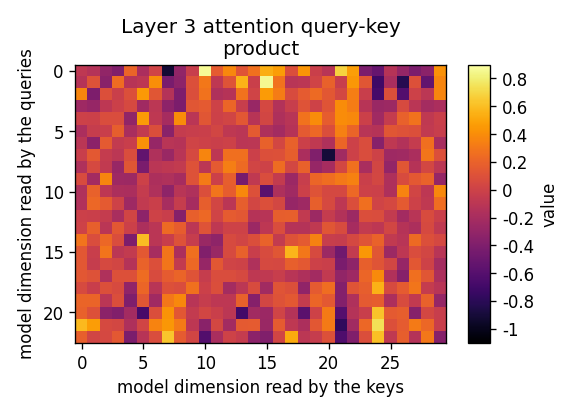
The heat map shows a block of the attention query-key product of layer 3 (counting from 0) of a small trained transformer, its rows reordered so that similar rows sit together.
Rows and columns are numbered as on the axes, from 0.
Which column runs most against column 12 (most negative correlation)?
25
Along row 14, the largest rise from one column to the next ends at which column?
5
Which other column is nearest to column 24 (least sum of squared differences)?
7
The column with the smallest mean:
4
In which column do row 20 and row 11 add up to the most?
24
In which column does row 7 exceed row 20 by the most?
13
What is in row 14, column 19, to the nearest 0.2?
0.4
